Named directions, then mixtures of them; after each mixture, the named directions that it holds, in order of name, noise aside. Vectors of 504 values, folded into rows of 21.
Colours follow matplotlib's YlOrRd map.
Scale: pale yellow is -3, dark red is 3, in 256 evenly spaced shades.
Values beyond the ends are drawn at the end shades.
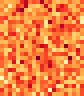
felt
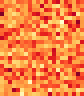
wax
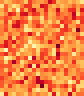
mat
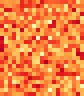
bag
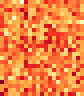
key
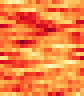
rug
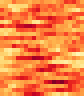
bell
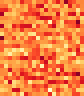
bag, bell, wax.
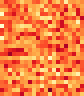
bag, bell, wax.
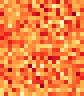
mat, wax.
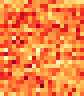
mat, rug.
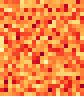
bag.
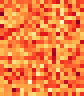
wax.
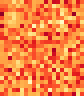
key, wax.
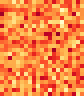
key, wax.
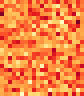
wax.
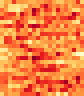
bag, bell, mat.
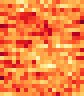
felt, rug.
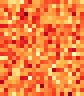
key, mat, rug.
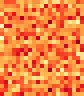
bag, wax.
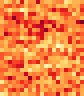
key, rug.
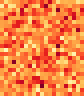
felt, mat.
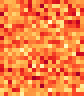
bag, mat, wax.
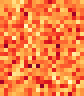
key, mat.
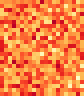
bag, wax.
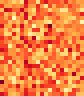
bag, key.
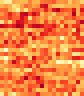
bell, mat, rug.
